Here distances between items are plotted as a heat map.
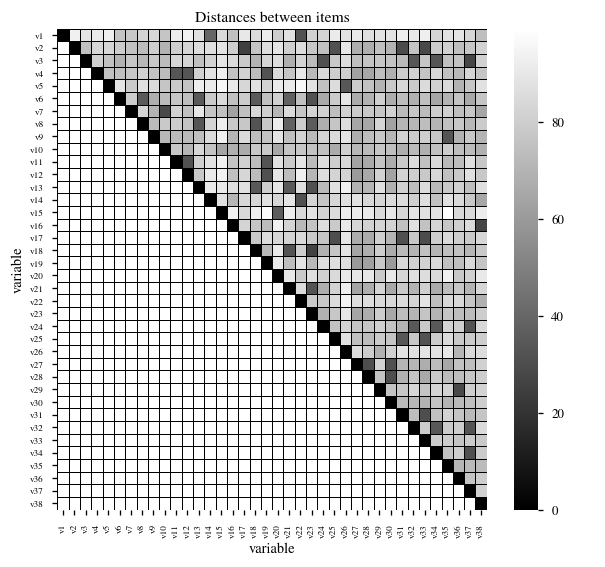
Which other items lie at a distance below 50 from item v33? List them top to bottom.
v2, v17, v25, v31
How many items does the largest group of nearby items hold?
6
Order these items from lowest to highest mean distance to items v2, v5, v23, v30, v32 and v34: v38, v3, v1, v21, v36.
v3, v21, v36, v38, v1
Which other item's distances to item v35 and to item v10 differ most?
v7
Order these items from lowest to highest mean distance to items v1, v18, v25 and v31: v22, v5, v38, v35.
v22, v38, v35, v5
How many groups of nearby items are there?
12
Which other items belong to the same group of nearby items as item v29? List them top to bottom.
v36
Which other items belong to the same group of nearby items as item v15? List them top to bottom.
v20
